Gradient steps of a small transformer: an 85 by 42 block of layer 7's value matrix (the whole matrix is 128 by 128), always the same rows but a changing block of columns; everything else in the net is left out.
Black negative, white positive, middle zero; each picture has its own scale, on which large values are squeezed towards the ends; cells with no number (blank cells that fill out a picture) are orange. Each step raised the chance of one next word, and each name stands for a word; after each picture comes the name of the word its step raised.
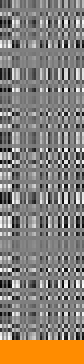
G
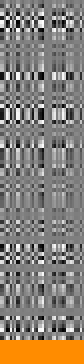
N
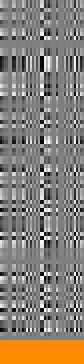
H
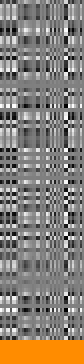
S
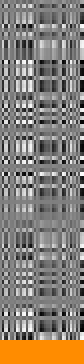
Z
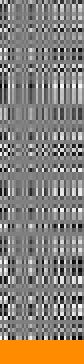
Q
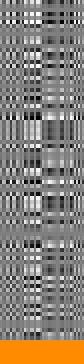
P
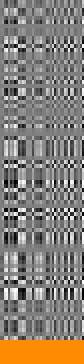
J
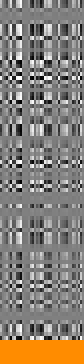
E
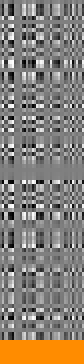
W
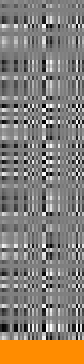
Z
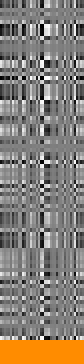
E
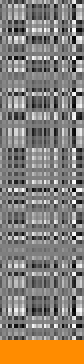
S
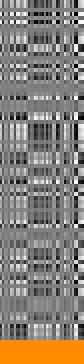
P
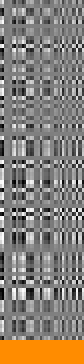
J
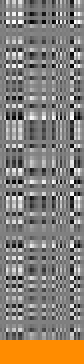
P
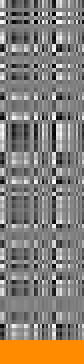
P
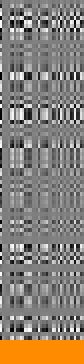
N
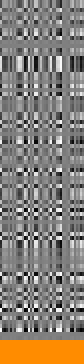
H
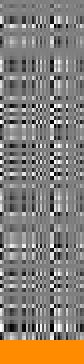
Z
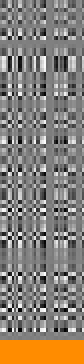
H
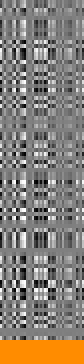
J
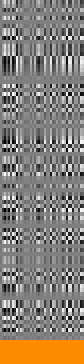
H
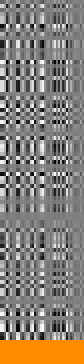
Z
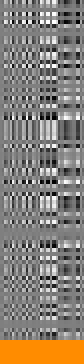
P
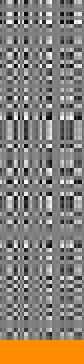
P
